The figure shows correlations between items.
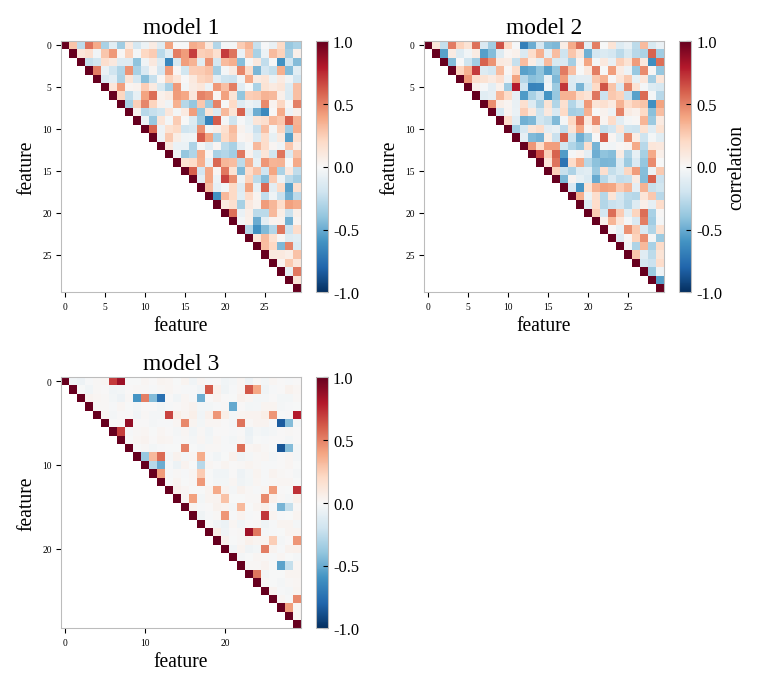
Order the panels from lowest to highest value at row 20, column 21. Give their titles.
model 3, model 2, model 1
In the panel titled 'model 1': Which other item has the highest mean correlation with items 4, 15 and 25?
23
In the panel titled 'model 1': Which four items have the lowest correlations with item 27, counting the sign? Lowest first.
2, 24, 15, 18
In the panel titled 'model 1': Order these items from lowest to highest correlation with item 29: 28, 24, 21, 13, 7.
24, 21, 28, 13, 7
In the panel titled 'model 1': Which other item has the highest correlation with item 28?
9
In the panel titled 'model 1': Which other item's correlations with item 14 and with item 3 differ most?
19
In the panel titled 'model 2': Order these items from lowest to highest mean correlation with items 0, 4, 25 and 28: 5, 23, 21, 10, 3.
10, 23, 21, 3, 5
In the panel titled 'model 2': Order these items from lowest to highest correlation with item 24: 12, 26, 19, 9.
26, 19, 9, 12
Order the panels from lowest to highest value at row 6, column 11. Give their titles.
model 2, model 3, model 1
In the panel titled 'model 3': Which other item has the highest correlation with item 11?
12
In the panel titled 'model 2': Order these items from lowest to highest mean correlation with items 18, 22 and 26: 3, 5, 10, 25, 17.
10, 3, 17, 25, 5
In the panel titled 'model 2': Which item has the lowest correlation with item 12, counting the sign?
0
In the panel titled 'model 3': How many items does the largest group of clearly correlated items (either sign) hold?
6
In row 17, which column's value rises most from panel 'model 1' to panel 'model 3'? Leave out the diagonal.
9
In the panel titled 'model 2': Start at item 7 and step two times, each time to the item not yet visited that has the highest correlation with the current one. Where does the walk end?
29
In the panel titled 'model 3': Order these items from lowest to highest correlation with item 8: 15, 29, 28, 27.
27, 28, 29, 15
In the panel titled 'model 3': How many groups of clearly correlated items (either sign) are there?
7
